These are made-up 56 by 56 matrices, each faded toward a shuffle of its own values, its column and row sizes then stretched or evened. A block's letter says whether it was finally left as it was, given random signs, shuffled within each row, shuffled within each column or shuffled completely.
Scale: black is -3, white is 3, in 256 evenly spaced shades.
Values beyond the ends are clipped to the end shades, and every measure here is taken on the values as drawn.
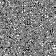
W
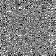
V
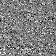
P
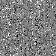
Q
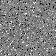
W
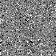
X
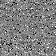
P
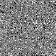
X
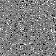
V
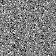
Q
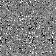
X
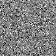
Q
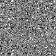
X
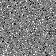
W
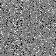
Q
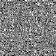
V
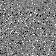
P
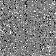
Q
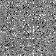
X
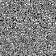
P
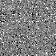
X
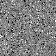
Q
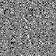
V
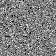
W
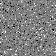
W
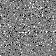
P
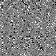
V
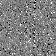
Q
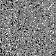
Q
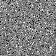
W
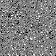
X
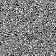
P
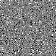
V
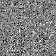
X
